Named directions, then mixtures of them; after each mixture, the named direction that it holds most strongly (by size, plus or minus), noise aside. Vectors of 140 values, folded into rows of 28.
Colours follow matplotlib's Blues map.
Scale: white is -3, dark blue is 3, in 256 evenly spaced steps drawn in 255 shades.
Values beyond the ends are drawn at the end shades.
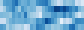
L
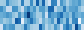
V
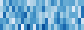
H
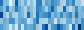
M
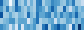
M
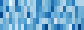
M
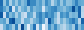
H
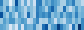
M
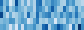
M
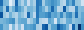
M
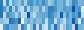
H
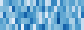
H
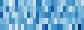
M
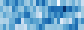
L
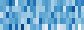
M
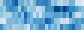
L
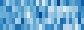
V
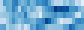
L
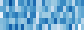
M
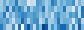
H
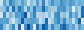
H
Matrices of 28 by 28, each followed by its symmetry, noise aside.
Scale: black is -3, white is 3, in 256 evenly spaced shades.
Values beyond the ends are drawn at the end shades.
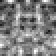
mirrored left to right.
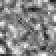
no symmetry.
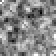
symmetric.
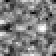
mirrored top to bottom.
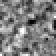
antisymmetric.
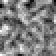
antisymmetric.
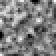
symmetric.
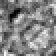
symmetric.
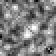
symmetric.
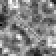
symmetric across the other diagonal.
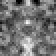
mirrored left to right.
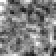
no symmetry.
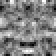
mirrored left to right.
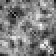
symmetric.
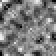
symmetric.
